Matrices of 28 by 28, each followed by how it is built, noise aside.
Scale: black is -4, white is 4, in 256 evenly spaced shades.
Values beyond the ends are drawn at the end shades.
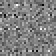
uneven rows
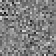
block diagonal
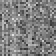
blocks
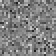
block diagonal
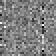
uneven columns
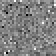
sparse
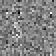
uneven columns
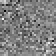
block diagonal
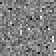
sparse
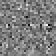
uneven rows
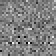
uneven rows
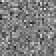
blocks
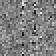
uneven columns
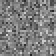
blocks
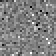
sparse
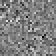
block diagonal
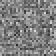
blocks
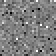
sparse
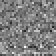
uneven rows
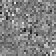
block diagonal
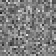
blocks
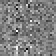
uneven columns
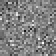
block diagonal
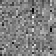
uneven columns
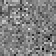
block diagonal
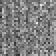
blocks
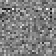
uneven rows
